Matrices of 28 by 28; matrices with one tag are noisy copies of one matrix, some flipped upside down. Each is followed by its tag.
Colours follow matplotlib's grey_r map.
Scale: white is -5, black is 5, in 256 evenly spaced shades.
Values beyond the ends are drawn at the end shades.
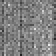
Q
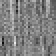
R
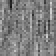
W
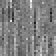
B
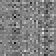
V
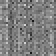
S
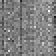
Q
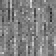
B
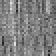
R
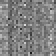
S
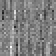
R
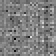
V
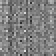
S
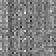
S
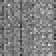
Q
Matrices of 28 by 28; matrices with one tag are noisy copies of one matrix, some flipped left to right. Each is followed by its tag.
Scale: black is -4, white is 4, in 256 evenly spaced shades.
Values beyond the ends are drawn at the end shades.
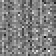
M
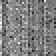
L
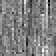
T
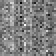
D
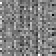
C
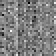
C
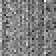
L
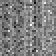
D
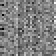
C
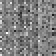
C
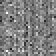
M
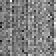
L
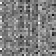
C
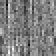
T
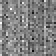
L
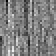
T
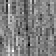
T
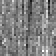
T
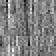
T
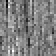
T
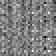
M
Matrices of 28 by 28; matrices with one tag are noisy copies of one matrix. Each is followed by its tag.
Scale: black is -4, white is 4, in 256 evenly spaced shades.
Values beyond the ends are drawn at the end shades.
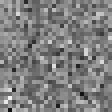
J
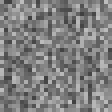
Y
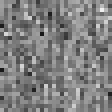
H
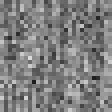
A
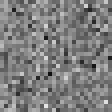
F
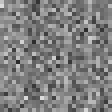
J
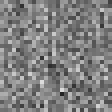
F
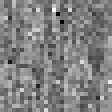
A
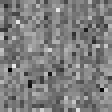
A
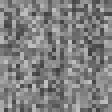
A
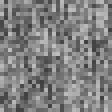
H
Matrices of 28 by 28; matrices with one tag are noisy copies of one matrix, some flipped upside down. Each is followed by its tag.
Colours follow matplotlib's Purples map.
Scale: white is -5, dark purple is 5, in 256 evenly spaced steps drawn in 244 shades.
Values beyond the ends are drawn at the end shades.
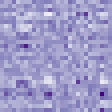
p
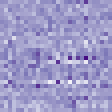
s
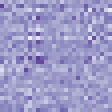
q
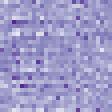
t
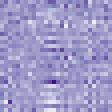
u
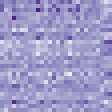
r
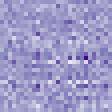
s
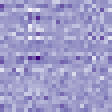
q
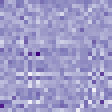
q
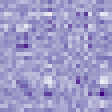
p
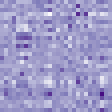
p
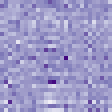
u
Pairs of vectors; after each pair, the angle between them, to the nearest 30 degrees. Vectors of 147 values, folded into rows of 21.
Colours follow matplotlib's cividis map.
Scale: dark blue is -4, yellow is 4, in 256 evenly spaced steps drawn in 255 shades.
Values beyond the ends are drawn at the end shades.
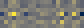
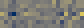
150 degrees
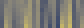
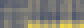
60 degrees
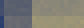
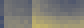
60 degrees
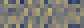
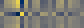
90 degrees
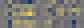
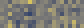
150 degrees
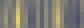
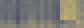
120 degrees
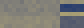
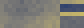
30 degrees
